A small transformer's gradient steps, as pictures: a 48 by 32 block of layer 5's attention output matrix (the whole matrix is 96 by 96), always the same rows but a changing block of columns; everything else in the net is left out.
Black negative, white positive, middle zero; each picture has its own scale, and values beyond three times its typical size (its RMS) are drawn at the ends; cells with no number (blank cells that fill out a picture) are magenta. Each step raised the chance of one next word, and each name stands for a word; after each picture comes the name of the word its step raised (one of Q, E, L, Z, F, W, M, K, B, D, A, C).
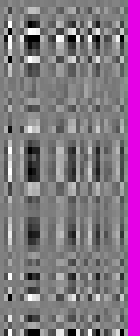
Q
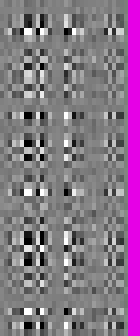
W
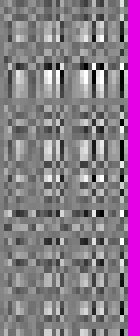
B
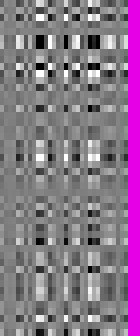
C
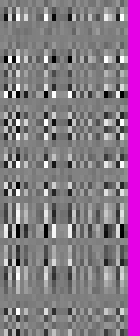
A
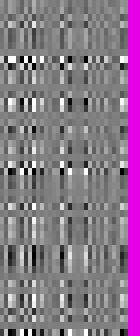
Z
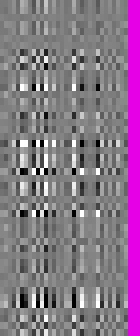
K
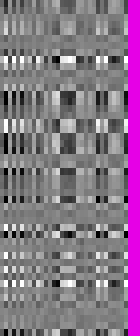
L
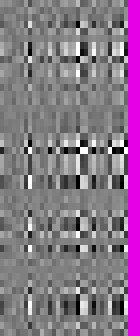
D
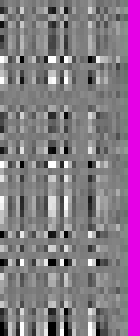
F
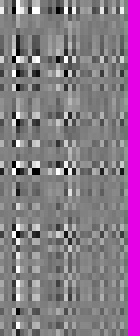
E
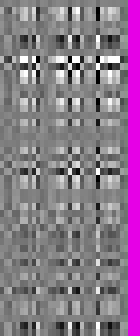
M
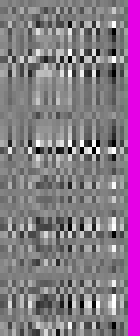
D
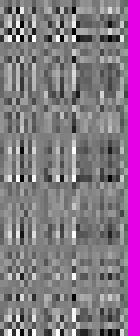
Q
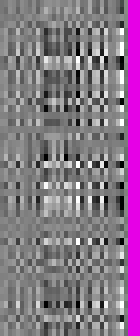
B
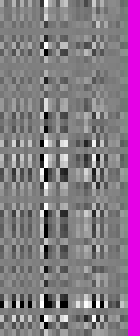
K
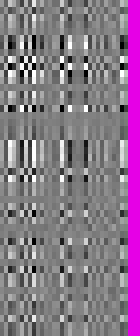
C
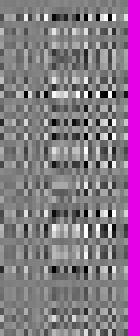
A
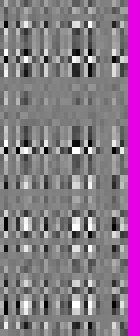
D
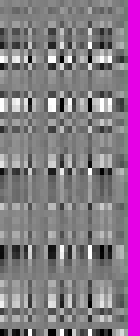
Z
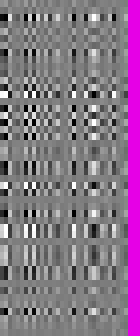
A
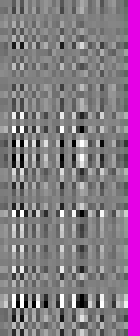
K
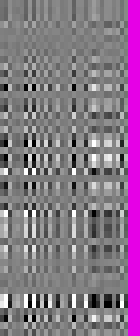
K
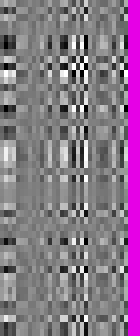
C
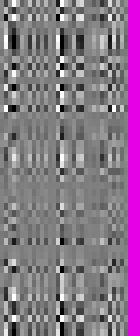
C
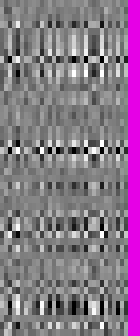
D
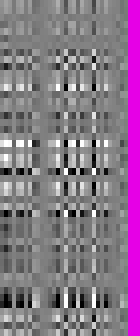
K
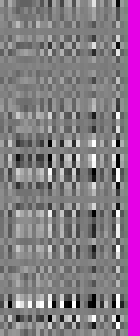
K
